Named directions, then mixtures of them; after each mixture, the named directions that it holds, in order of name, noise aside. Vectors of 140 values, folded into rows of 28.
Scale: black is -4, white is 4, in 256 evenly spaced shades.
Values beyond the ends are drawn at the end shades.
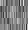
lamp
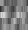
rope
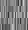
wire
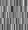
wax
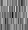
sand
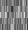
rope, wax, wire.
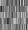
lamp, rope, sand.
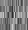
rope, sand, wire.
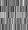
rope, sand, wire.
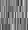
wire.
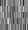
lamp.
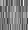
lamp, wire.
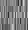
wire.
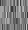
lamp, sand, wax.
